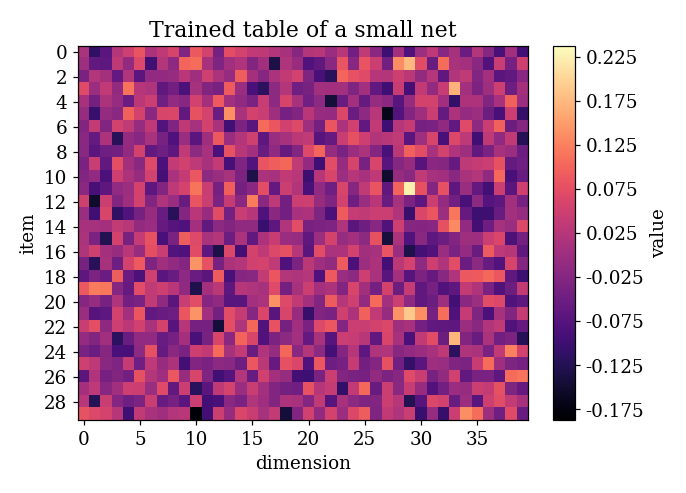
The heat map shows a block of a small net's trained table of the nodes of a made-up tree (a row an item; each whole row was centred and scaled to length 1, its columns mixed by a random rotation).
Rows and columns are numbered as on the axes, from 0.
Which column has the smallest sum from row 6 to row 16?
27
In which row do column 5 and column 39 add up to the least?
18
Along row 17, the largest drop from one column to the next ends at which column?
24
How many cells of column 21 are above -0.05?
25
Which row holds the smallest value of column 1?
12
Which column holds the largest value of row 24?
38
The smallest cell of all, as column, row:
10, 29
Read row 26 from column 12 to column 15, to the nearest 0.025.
-0.1 -0.075 0.025 -0.05
